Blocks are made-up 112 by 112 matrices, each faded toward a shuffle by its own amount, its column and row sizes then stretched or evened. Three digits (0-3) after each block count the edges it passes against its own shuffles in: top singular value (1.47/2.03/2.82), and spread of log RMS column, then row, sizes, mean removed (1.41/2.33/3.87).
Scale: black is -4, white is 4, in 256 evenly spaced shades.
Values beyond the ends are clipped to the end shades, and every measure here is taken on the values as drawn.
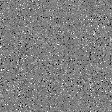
0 1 1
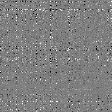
1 2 2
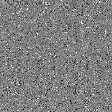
1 1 0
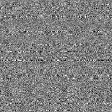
2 0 2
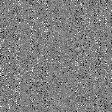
0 2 1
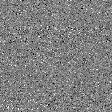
1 0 1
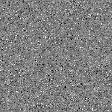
1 0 1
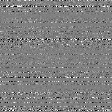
1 0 3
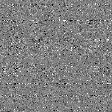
1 1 2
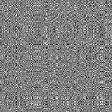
3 2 2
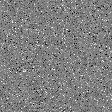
1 0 0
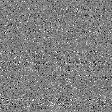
1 0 2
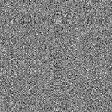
2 1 0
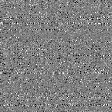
2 0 2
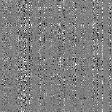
1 3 2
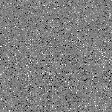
1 1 1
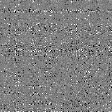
2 2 2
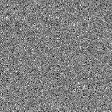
2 1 1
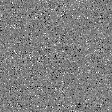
0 1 1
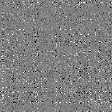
1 2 2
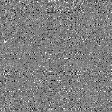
2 1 2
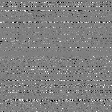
2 0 3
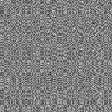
3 0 1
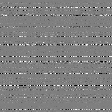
3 0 3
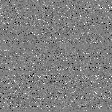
0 0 2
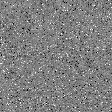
1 0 0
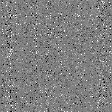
0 2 1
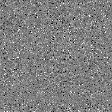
1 1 1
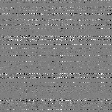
1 1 3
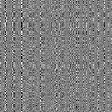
3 3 0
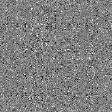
1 2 1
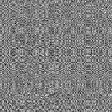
3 1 2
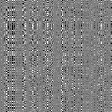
3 3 1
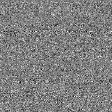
0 0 2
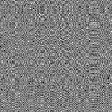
3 1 0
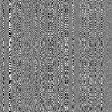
3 3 0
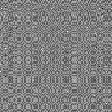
3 0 1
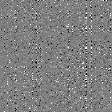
2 2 1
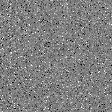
1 1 0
